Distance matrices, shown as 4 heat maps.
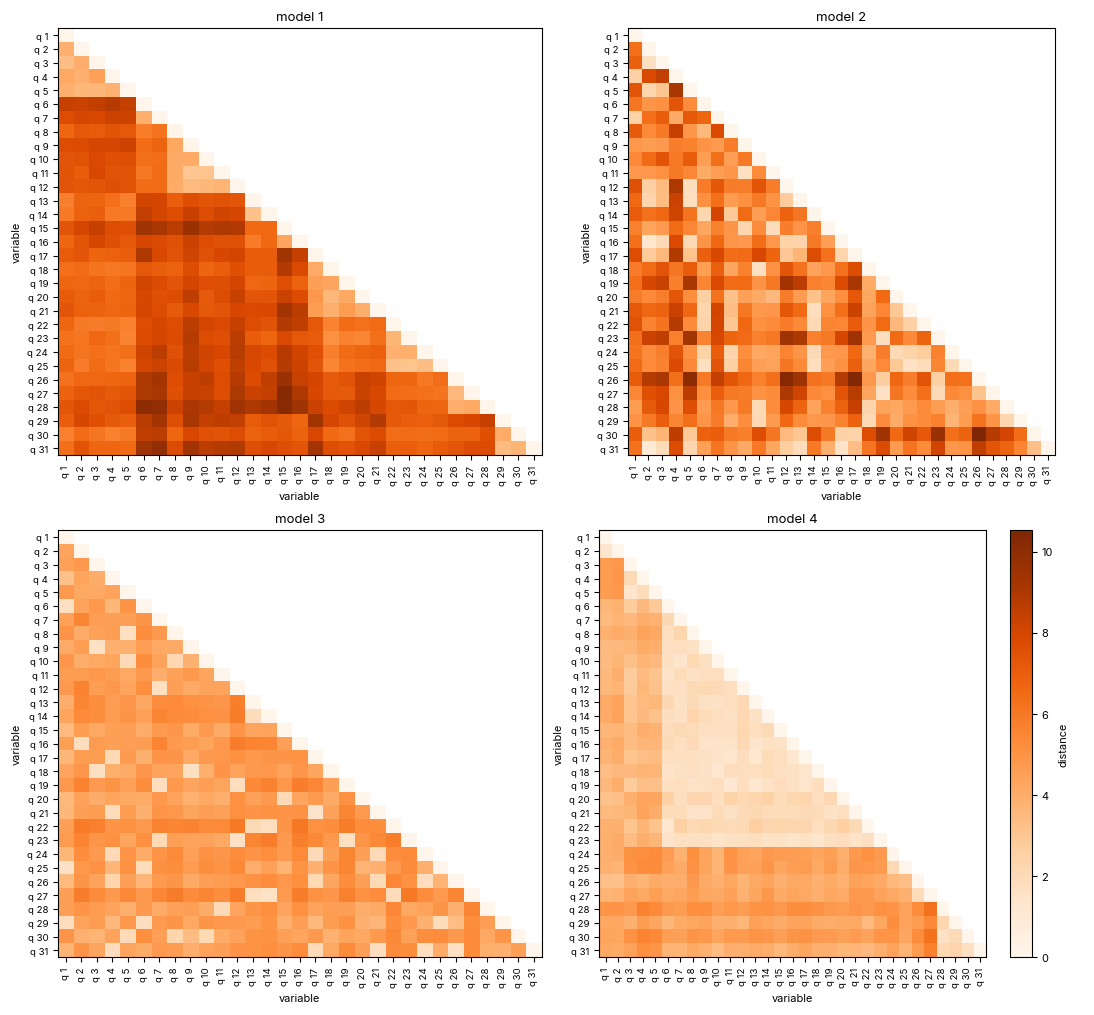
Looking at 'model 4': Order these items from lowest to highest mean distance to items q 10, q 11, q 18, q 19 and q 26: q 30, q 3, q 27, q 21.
q 21, q 3, q 27, q 30
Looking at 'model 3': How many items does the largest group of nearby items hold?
6
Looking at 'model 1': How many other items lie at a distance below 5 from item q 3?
4
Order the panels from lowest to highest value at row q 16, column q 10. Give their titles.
model 4, model 3, model 2, model 1
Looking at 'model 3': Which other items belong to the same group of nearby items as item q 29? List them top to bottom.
q 1, q 6, q 25
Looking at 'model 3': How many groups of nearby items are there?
9
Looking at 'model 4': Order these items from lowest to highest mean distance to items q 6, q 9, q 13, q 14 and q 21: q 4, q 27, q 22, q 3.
q 22, q 3, q 4, q 27
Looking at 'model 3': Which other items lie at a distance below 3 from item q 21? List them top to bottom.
q 4, q 17, q 24, q 26, q 31
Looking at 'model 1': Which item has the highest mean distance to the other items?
q 15
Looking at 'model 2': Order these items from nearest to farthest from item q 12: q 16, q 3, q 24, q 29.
q 16, q 3, q 24, q 29
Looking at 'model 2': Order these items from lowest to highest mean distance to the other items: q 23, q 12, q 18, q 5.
q 18, q 5, q 12, q 23
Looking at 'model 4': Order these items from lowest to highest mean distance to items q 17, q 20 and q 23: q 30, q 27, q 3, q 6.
q 6, q 3, q 27, q 30
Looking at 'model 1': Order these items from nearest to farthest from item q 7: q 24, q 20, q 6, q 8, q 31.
q 6, q 8, q 20, q 24, q 31
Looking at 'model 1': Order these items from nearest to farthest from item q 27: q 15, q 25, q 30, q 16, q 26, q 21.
q 26, q 25, q 30, q 21, q 16, q 15
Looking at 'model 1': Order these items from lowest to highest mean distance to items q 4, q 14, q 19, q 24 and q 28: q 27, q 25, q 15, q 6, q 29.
q 25, q 27, q 29, q 15, q 6
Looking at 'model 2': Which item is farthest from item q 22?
q 4
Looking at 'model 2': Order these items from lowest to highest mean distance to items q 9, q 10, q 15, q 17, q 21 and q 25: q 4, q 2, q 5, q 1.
q 2, q 5, q 1, q 4
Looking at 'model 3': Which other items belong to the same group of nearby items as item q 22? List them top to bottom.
q 13, q 14, q 27
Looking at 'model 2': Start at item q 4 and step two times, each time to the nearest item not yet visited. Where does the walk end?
q 7
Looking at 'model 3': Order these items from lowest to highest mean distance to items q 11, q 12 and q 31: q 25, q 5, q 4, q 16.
q 4, q 5, q 25, q 16
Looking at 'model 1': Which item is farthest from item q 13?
q 28
